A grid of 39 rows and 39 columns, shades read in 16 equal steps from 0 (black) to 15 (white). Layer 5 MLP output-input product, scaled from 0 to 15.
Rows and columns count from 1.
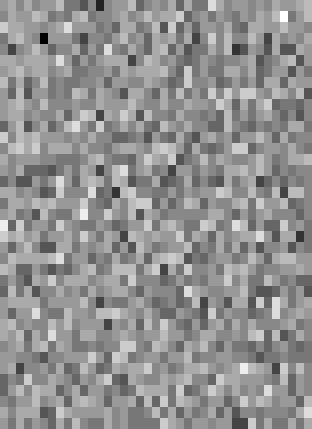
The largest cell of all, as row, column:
2, 36
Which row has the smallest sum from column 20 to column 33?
17
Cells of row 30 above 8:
21
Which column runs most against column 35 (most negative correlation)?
26
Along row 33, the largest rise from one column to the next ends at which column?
15
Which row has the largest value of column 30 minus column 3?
34
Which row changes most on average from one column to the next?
5
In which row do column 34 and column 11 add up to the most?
20
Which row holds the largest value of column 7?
31
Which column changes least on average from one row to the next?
39
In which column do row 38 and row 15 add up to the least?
23
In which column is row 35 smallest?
16
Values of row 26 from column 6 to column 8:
9 12 8
